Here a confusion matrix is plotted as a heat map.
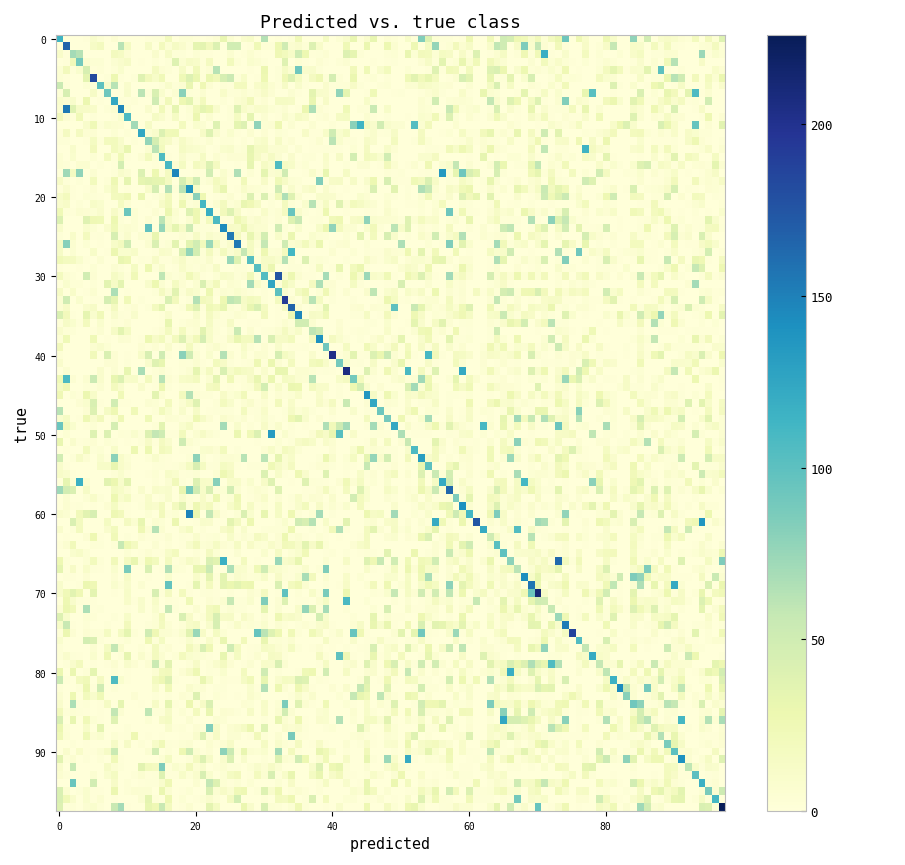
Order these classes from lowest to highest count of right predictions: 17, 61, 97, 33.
17, 61, 33, 97
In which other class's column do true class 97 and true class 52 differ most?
70
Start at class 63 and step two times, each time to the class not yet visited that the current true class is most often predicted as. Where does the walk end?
90
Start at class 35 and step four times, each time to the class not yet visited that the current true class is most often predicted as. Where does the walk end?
62
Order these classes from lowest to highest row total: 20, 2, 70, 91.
2, 20, 91, 70
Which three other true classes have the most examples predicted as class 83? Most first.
91, 82, 11
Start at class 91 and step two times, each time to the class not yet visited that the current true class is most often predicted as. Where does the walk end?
67
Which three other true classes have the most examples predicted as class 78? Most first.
7, 56, 50
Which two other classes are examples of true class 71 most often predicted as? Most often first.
42, 30
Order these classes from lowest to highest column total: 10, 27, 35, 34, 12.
12, 27, 10, 35, 34
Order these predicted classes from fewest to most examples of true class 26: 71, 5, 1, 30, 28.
5, 28, 71, 30, 1
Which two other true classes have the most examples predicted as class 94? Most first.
61, 2
